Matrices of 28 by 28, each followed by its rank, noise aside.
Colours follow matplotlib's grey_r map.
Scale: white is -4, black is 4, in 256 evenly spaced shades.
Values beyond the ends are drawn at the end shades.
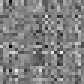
four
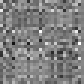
three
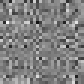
four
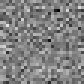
eight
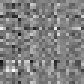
three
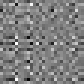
three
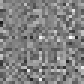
six
